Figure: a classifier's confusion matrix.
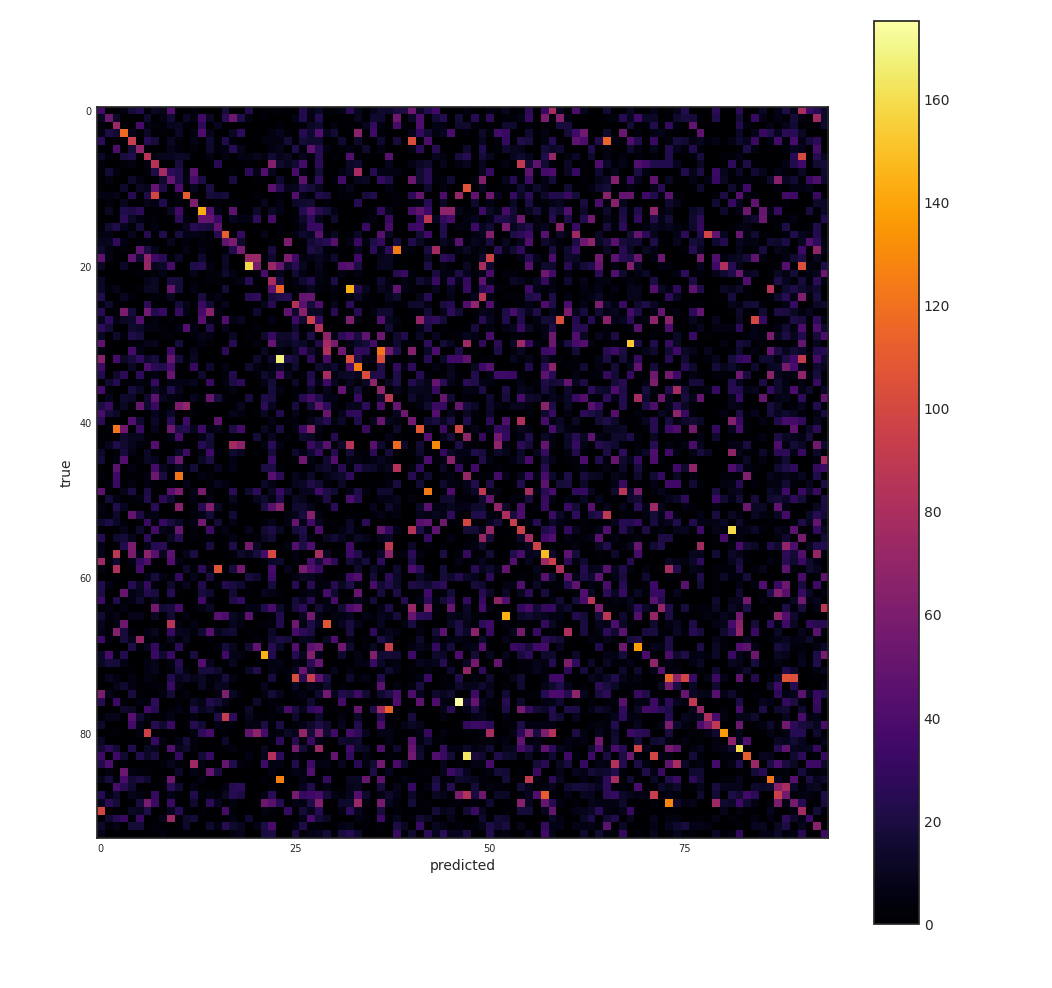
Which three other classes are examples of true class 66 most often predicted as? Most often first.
29, 9, 82
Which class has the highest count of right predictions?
82
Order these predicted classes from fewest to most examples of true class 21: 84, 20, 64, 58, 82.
20, 84, 64, 58, 82
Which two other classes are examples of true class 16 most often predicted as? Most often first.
78, 61
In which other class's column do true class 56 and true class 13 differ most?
37
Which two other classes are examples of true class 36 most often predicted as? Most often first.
74, 31
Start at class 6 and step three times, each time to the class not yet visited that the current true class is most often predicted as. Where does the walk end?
58
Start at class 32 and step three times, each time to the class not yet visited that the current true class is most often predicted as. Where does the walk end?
55
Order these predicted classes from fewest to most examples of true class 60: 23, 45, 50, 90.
23, 45, 50, 90
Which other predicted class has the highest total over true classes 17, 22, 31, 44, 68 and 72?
36
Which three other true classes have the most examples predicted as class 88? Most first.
73, 87, 56
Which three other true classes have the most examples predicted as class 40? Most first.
4, 54, 64
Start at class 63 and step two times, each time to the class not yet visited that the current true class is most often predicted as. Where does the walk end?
71
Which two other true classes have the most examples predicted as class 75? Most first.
73, 61
